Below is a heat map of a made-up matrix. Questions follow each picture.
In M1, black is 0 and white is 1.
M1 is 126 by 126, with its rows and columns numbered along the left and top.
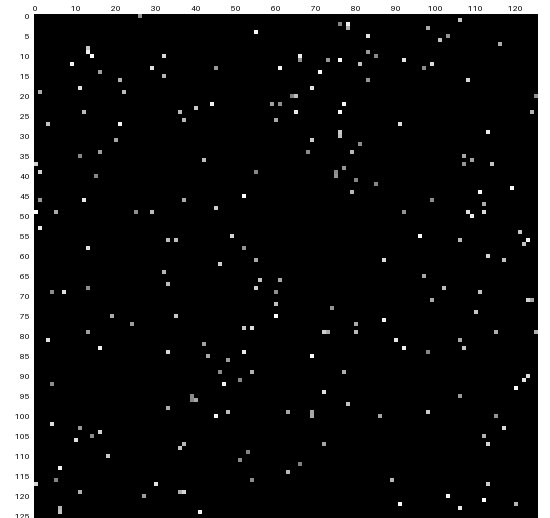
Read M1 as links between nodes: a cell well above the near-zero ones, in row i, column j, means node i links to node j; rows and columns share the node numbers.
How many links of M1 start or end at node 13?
9
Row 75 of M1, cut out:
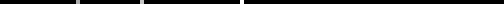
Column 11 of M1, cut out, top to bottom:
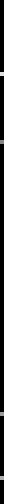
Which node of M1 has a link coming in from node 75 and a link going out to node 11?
node 35
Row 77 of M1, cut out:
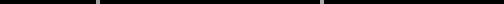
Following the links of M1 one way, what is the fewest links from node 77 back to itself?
8
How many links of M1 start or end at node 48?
3
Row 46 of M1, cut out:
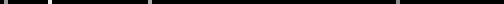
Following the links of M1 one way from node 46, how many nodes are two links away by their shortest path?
10
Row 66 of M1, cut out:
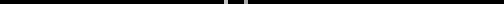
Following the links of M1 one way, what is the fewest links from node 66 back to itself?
4
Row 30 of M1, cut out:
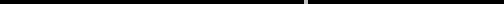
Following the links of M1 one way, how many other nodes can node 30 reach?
2
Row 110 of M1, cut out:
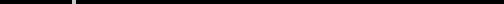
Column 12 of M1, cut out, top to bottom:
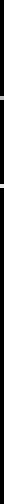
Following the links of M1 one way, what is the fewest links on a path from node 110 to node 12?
7
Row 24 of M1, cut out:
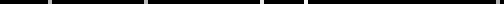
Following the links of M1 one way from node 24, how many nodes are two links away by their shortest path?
9
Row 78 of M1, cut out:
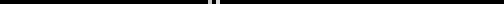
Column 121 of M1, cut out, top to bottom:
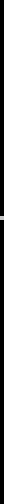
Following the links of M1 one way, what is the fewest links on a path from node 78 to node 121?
2
